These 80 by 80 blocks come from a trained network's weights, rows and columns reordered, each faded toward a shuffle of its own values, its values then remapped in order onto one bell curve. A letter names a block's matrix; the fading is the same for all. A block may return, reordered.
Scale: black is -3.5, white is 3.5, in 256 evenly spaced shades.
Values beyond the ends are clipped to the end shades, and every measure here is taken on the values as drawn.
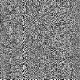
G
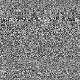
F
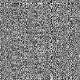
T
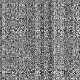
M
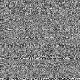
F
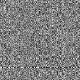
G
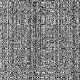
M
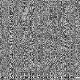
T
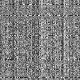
M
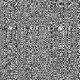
G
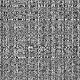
M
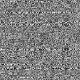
F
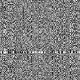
T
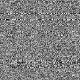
F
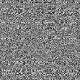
F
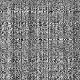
M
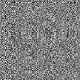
G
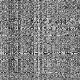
M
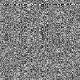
T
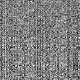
M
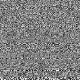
F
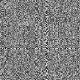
G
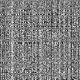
M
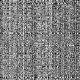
M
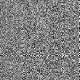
G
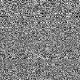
F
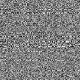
F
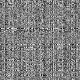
M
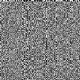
G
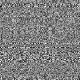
F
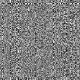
G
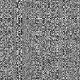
G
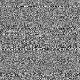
F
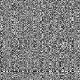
G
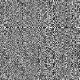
T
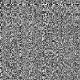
G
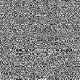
F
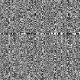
T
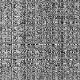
M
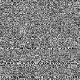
F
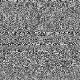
F
